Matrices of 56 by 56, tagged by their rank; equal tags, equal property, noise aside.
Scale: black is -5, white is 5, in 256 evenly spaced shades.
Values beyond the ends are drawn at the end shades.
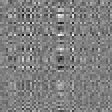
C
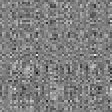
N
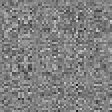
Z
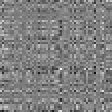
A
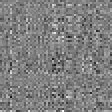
Z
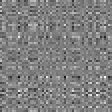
A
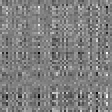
C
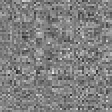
Z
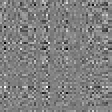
A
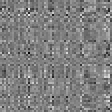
A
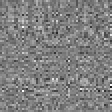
Z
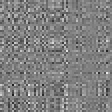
A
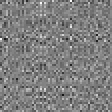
N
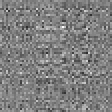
N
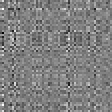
A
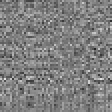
N
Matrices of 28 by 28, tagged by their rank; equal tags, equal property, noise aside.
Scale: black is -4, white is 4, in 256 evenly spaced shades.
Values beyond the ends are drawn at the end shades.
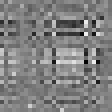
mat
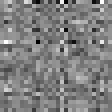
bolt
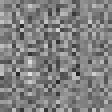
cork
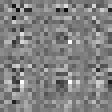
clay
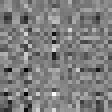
clay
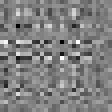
bolt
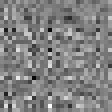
clay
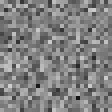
cork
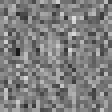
cork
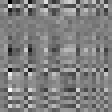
mat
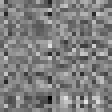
bolt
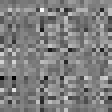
clay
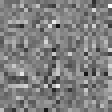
clay
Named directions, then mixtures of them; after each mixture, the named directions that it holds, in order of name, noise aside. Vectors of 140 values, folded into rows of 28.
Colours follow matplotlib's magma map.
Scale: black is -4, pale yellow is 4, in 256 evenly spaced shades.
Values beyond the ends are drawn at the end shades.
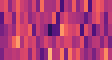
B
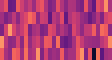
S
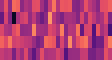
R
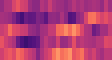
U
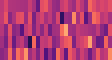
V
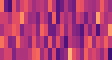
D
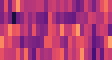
R, S, U.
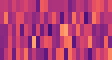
B, V.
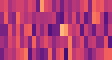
B, V.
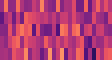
B, D, S.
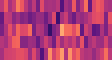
B, U.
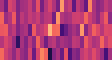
B.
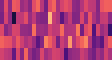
R.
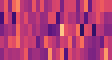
B, R.
